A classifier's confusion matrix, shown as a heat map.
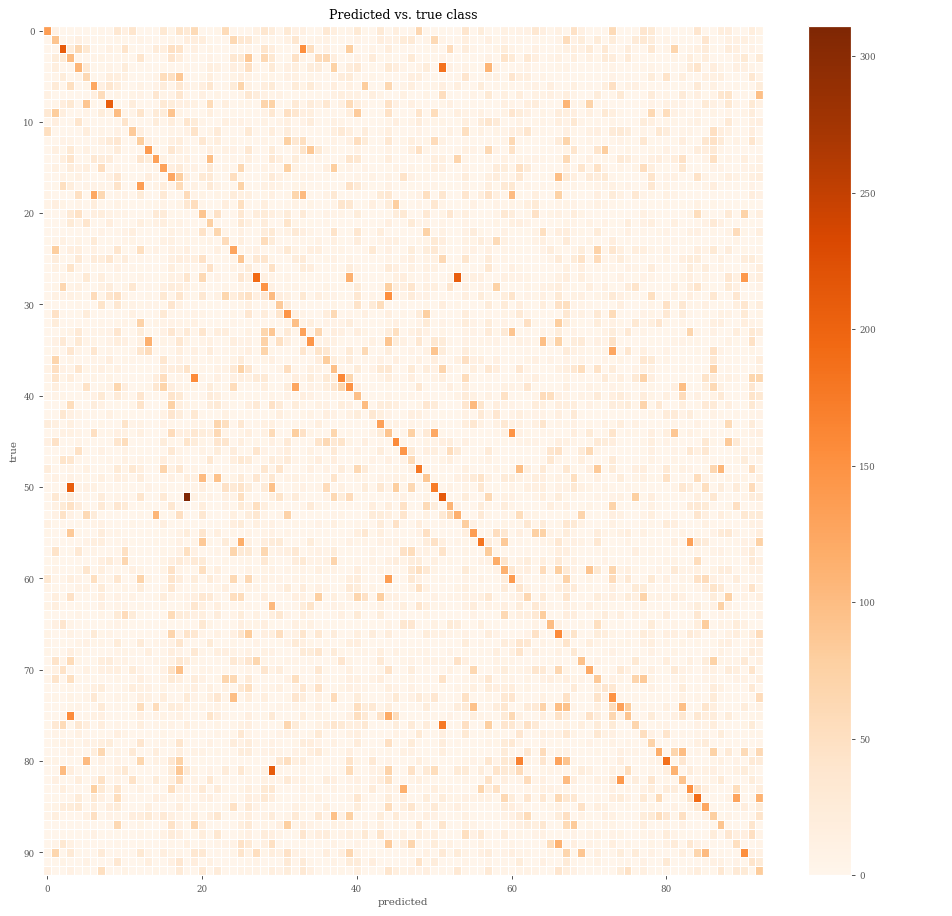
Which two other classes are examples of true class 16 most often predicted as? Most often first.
66, 17
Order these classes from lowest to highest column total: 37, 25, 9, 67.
9, 37, 25, 67
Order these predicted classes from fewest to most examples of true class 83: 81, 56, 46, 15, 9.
15, 81, 9, 56, 46
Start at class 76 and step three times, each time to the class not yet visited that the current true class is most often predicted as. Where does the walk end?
6
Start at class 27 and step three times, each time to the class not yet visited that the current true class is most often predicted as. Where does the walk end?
21
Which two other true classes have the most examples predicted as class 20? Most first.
49, 56
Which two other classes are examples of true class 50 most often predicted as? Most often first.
3, 29
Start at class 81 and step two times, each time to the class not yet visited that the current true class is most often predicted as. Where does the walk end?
44
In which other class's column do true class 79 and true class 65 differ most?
82
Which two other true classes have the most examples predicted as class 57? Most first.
4, 76
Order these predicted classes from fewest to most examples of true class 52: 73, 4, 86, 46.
86, 4, 46, 73
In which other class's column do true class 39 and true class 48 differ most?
32
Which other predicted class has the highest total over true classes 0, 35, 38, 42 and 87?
19
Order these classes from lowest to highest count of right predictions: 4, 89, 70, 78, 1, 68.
68, 89, 78, 1, 4, 70
